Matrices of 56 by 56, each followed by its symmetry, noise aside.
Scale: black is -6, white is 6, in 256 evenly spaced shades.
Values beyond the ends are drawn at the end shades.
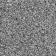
antisymmetric.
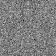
mirrored left to right.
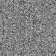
mirrored top to bottom.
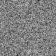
same after a half turn.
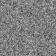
no symmetry.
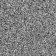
no symmetry.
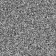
symmetric.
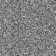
mirrored top to bottom.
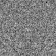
mirrored left to right.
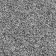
antisymmetric.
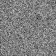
symmetric across the other diagonal.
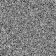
symmetric across the other diagonal.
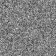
symmetric.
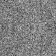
mirrored top to bottom.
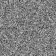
same after a half turn.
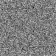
same after a half turn.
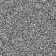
symmetric.
